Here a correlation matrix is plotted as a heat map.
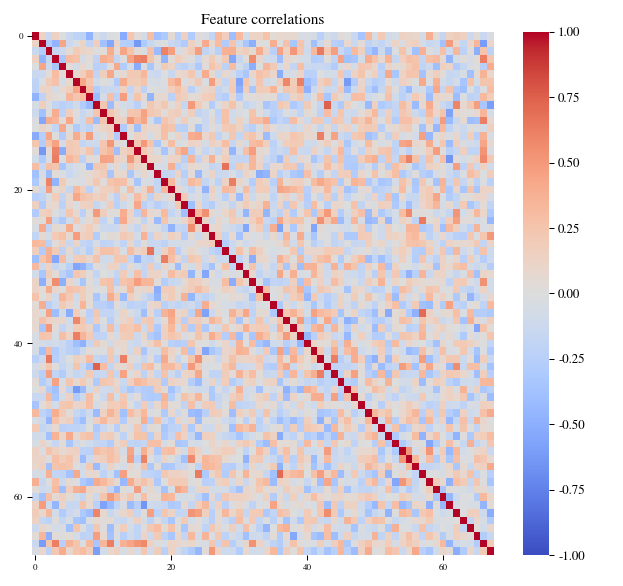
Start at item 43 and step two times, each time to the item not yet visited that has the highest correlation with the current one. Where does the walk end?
62
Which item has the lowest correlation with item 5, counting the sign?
36
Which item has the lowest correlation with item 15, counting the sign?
1
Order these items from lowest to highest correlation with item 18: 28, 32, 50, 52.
28, 32, 52, 50
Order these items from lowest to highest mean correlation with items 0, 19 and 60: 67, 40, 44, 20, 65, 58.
65, 67, 40, 44, 58, 20
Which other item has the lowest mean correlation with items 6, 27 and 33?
46
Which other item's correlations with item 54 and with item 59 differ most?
55
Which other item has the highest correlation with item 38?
2
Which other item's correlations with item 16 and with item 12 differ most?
3
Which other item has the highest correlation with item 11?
66
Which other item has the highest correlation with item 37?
6
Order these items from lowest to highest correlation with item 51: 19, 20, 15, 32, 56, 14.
19, 20, 14, 56, 15, 32
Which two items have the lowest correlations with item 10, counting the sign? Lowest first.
61, 1
